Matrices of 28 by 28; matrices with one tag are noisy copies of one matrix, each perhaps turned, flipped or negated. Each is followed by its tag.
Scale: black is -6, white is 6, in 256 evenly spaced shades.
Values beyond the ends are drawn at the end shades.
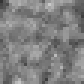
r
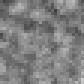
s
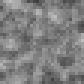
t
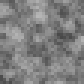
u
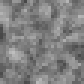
t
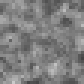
t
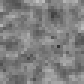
t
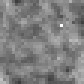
r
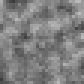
s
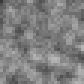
s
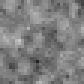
u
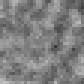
s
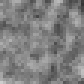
s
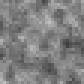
u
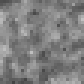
r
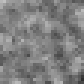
s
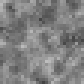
u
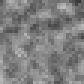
s
